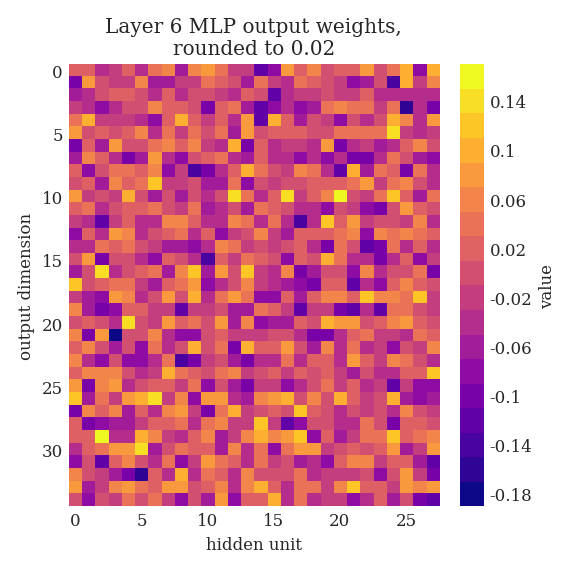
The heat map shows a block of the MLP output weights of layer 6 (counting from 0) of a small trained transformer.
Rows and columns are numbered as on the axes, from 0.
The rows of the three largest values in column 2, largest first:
29, 16, 21
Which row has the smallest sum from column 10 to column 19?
3
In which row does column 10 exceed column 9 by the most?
26
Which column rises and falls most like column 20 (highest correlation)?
4
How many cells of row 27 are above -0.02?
18
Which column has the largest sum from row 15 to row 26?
0
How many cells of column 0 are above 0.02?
11
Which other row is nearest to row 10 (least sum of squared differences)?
5
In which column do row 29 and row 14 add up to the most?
2
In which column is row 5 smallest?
12
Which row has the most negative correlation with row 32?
30
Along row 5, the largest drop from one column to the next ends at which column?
25
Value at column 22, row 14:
-0.12
